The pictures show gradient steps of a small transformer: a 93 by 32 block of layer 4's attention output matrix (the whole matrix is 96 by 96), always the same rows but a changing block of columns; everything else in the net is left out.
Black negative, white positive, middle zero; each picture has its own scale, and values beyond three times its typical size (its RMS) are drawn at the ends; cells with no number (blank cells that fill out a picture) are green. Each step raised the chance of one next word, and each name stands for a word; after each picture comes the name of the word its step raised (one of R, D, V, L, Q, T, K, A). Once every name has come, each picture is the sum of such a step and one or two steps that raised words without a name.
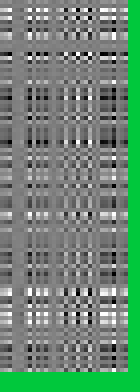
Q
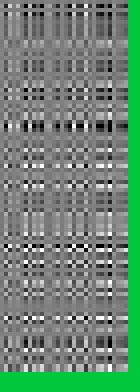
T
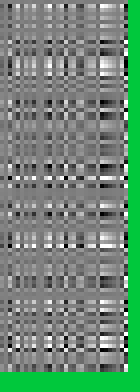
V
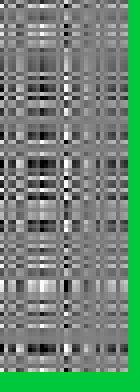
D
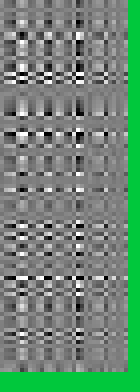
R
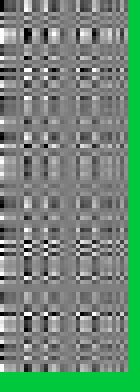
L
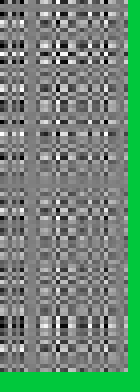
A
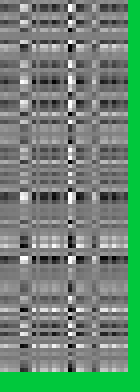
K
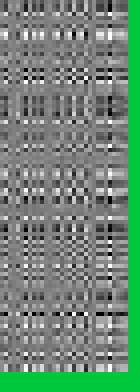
L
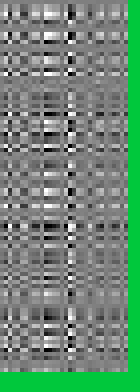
R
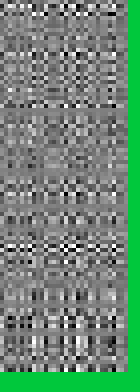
T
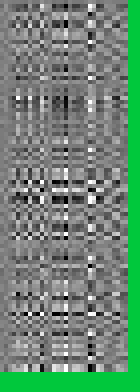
K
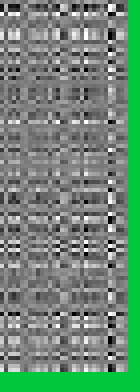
L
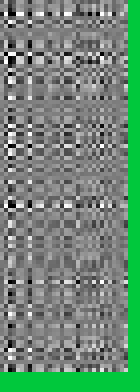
A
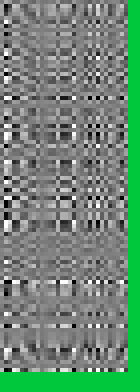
D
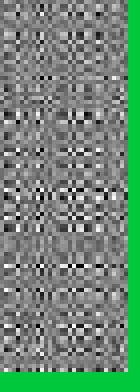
D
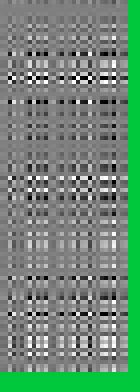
V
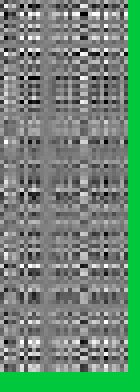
Q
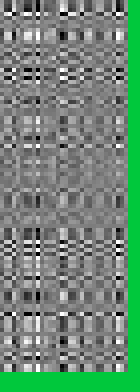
L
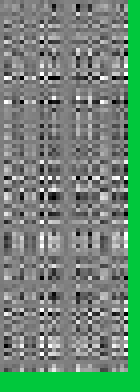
V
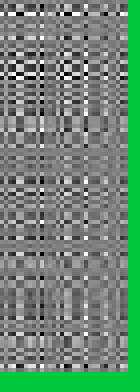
R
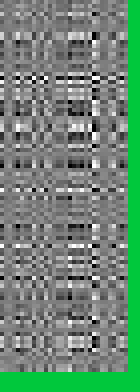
R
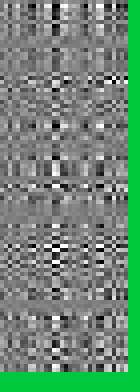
T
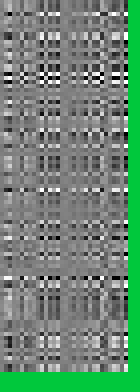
R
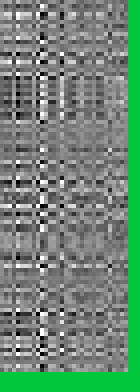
V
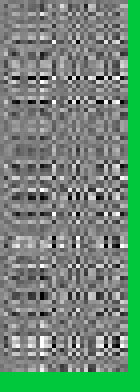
V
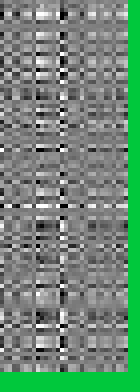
T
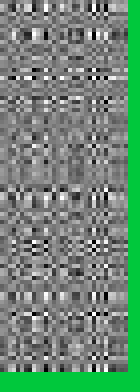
L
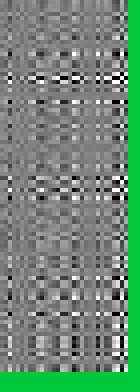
V
